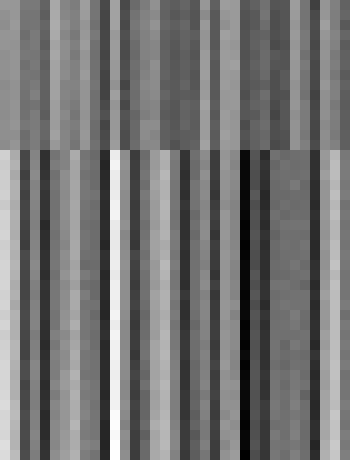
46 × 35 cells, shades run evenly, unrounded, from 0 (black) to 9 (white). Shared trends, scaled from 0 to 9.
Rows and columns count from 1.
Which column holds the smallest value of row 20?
25
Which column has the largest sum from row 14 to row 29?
12
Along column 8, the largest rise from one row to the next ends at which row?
16
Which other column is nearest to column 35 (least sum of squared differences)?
18
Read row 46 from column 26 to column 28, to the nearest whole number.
3 2 4
